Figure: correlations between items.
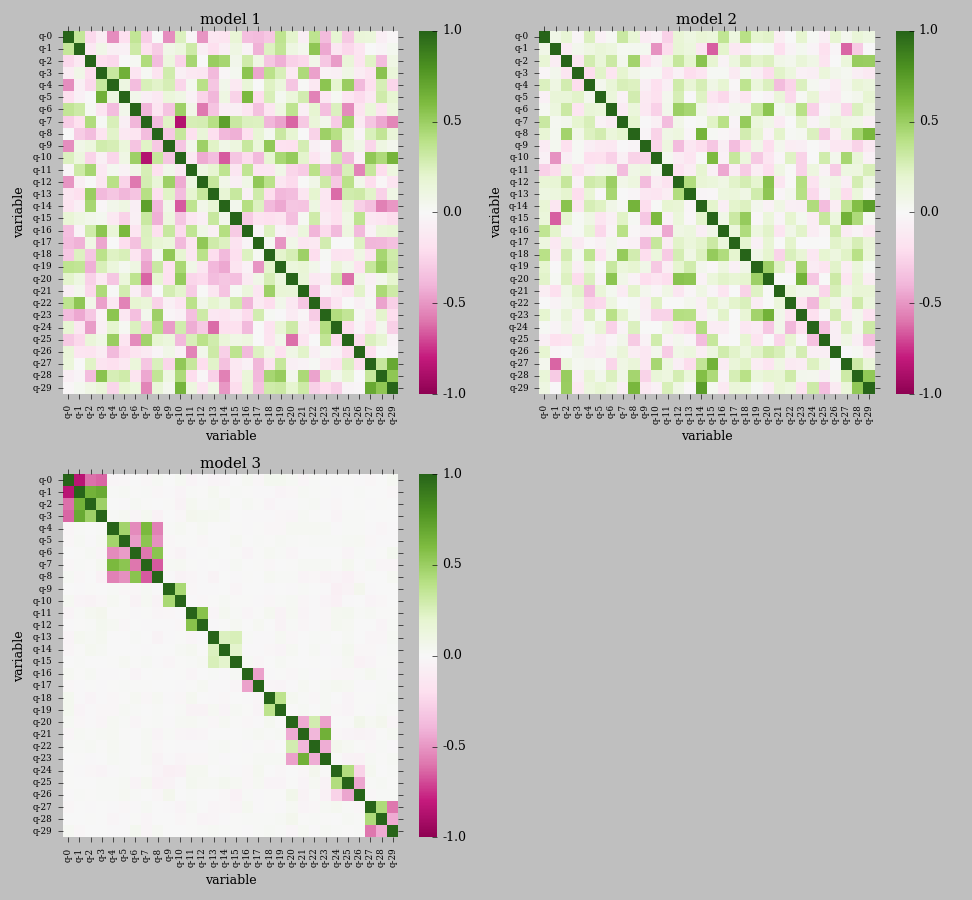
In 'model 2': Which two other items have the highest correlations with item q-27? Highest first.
q-15, q-10
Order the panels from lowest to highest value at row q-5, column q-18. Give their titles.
model 2, model 3, model 1
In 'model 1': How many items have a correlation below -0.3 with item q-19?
5
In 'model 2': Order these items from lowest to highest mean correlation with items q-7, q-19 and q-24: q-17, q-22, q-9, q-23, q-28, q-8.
q-22, q-17, q-9, q-28, q-23, q-8
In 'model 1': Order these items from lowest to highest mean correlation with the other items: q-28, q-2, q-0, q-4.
q-0, q-2, q-4, q-28
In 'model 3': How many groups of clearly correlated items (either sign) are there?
10
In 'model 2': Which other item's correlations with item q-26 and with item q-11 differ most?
q-16
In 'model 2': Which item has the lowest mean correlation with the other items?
q-9
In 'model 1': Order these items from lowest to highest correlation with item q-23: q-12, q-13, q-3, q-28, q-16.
q-16, q-13, q-3, q-28, q-12
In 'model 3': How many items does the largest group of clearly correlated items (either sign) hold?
5
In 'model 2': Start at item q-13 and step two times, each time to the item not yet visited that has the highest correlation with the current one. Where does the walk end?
q-23
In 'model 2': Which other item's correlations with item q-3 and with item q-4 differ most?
q-21
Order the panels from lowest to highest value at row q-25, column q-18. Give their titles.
model 1, model 3, model 2
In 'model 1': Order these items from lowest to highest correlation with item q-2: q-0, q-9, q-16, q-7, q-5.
q-0, q-5, q-9, q-16, q-7
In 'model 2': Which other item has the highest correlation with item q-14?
q-29
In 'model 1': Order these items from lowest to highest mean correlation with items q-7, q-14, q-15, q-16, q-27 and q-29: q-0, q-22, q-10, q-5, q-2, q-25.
q-10, q-0, q-22, q-5, q-25, q-2
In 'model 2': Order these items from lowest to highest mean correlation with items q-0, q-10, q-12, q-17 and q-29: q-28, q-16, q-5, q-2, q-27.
q-5, q-16, q-27, q-2, q-28
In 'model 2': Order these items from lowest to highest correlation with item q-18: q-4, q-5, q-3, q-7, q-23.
q-5, q-3, q-23, q-4, q-7
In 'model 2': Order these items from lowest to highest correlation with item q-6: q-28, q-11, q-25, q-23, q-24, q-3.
q-24, q-3, q-25, q-11, q-28, q-23
